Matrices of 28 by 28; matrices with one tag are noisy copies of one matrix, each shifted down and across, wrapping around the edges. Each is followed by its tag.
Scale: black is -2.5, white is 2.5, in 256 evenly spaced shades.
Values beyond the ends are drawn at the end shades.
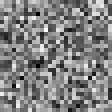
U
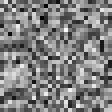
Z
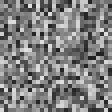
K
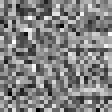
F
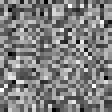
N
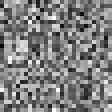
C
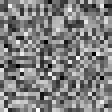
N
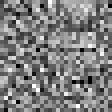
F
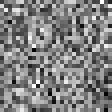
C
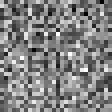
U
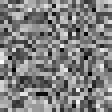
Z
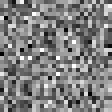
C
